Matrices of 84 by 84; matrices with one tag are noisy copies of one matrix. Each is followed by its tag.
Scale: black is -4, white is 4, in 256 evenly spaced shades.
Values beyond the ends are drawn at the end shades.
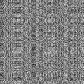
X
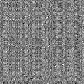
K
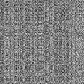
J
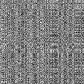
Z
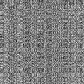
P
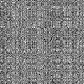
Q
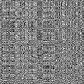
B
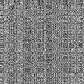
P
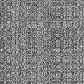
Q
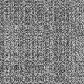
J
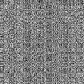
P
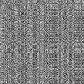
Z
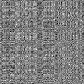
B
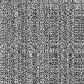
Z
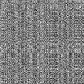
Z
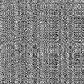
Z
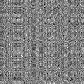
X
